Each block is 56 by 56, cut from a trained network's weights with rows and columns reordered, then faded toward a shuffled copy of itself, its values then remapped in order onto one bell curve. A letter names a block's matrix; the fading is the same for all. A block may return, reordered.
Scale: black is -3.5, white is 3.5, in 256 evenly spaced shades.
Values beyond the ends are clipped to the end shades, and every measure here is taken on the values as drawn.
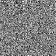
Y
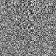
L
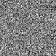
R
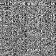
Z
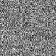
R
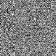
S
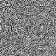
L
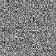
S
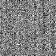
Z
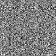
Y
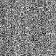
Z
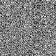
Y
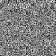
L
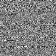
Y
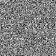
Y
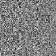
S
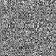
L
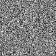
Y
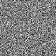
R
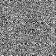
Y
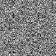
S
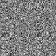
L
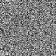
R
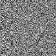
S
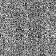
Z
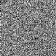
R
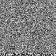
Y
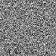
R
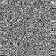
L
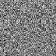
L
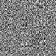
R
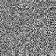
L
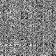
Z
